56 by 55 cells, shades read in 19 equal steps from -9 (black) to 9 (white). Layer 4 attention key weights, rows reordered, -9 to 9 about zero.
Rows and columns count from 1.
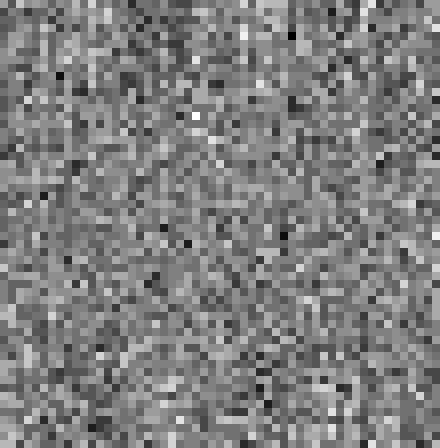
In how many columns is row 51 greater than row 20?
24
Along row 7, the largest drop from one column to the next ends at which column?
15
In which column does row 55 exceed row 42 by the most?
37
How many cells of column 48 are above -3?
46
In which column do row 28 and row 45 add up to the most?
13
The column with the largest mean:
25
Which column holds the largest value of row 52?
42
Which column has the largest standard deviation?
55
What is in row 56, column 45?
1
